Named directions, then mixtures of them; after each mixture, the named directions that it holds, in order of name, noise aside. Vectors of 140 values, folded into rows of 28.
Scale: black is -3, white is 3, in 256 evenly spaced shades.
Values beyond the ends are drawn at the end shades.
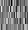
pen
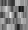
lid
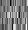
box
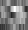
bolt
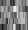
bolt, box, lid.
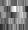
bolt.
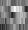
bolt.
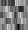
lid.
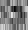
bolt.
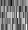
box, lid, pen.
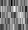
bolt, lid, pen.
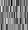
pen.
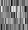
bolt, pen.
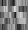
bolt, lid.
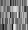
bolt, box.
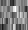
bolt, box, lid.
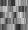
bolt, lid.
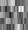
lid.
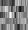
lid.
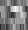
bolt.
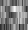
bolt.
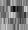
bolt.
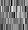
bolt, pen.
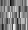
bolt, box, lid.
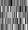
box, lid, pen.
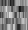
box, lid.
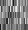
bolt, pen.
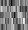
bolt, lid, pen.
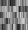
bolt, box, lid.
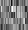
bolt, pen.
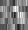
bolt, lid.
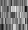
bolt, box, pen.
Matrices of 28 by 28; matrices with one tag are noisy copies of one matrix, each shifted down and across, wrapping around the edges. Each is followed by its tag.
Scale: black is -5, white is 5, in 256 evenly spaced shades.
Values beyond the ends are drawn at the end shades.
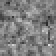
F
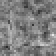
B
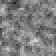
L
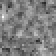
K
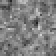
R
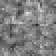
B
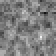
K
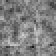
B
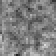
B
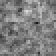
B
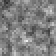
L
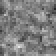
L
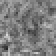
R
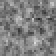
K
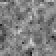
R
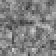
F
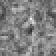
R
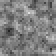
L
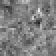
R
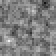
L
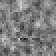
K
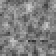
K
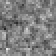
F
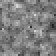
L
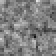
F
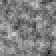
L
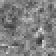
R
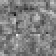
F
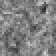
R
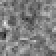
R
